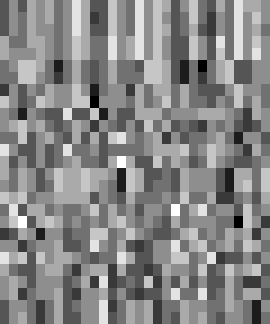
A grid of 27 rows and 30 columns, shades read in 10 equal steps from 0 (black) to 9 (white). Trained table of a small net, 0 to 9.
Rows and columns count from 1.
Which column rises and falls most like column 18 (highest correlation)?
13
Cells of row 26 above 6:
1
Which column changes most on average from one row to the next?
3
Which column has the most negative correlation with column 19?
11
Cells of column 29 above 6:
4
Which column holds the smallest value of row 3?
24
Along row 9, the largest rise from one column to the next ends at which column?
12
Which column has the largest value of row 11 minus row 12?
19
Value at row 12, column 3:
7
